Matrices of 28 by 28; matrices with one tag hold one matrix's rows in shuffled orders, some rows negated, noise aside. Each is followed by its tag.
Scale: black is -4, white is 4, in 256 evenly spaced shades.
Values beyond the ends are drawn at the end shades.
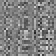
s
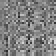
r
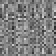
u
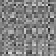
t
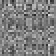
t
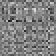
t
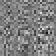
s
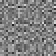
u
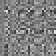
r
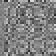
r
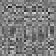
t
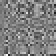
r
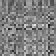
t
